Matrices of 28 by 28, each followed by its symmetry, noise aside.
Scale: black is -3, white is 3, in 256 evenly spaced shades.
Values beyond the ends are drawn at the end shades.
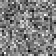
symmetric.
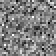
same after a half turn.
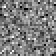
same after a half turn.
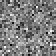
symmetric across the other diagonal.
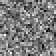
symmetric across the other diagonal.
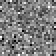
symmetric across the other diagonal.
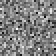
same after a half turn.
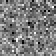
symmetric across the other diagonal.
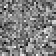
symmetric.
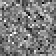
symmetric across the other diagonal.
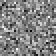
symmetric.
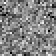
no symmetry.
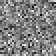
same after a half turn.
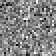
no symmetry.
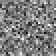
same after a half turn.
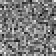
symmetric across the other diagonal.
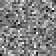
same after a half turn.
